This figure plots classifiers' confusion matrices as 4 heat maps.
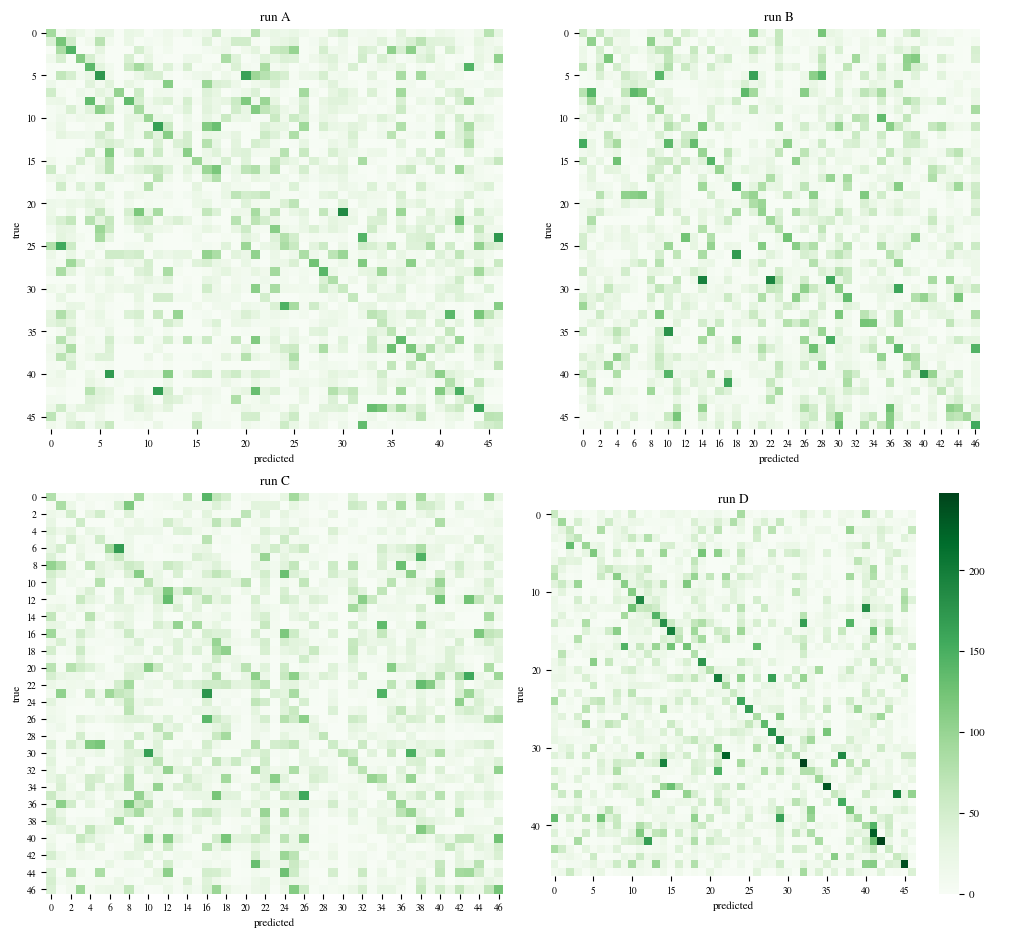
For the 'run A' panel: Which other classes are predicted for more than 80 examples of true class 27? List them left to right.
2, 32, 37
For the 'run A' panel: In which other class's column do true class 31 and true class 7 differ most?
26
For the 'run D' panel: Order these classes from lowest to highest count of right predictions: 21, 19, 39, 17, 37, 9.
39, 9, 17, 37, 19, 21
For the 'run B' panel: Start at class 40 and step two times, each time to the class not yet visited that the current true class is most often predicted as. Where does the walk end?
35
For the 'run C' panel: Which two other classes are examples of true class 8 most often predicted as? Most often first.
36, 0
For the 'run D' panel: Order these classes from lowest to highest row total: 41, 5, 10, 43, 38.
10, 43, 38, 5, 41
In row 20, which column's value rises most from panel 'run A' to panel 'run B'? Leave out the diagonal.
21
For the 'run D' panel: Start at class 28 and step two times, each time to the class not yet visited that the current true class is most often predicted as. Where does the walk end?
15
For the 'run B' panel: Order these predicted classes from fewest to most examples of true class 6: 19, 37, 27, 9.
9, 27, 19, 37
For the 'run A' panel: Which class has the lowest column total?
7
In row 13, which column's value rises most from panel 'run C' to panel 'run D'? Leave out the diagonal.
9
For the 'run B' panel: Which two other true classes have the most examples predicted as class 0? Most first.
13, 32
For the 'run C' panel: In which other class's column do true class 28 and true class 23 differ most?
16
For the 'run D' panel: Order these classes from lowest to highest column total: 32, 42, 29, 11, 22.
42, 22, 29, 11, 32
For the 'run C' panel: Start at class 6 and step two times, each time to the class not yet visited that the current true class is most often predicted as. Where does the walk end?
38
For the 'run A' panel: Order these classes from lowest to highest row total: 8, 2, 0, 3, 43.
43, 0, 3, 2, 8
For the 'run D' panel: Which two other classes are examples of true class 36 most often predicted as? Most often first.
44, 13
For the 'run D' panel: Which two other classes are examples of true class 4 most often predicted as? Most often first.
2, 40
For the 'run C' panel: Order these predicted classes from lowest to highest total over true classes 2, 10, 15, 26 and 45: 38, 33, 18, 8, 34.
33, 18, 8, 34, 38
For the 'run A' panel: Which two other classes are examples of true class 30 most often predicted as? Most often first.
21, 23
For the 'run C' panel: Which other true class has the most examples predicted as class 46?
40
